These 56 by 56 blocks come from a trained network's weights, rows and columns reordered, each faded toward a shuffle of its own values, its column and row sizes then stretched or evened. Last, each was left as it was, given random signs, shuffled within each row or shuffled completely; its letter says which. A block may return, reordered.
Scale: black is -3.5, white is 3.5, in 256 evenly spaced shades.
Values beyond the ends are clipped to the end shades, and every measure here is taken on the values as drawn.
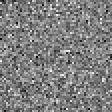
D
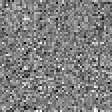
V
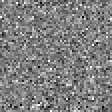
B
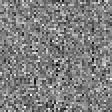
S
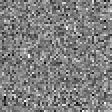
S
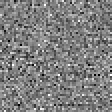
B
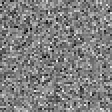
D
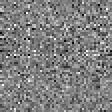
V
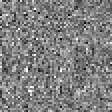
V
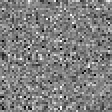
V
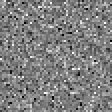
D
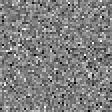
D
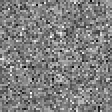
B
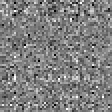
V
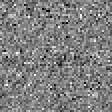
B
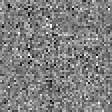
S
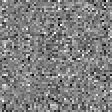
V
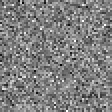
D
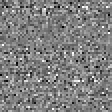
B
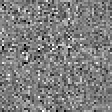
S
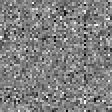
S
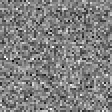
B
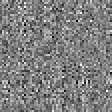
V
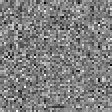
V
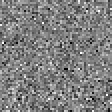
B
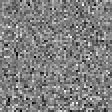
S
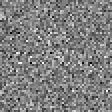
B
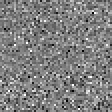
B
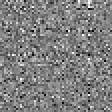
V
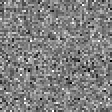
B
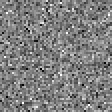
D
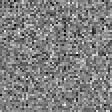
S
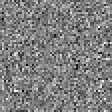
S
